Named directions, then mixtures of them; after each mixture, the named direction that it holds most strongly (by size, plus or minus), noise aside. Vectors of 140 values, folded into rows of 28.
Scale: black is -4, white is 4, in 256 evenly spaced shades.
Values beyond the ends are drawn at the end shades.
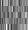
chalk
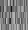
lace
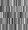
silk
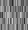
silk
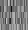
lace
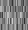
silk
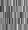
silk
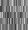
silk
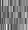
chalk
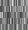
silk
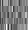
chalk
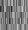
lace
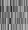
lace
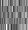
chalk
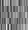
chalk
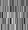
silk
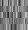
chalk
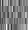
chalk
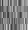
chalk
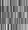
chalk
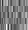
chalk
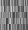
lace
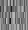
lace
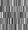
silk
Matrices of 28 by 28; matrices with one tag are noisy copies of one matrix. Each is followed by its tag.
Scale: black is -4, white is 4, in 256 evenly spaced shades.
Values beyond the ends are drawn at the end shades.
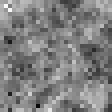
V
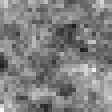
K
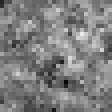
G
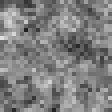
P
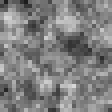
P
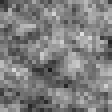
G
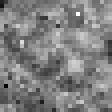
G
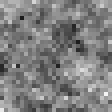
K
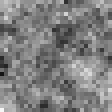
K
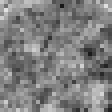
V
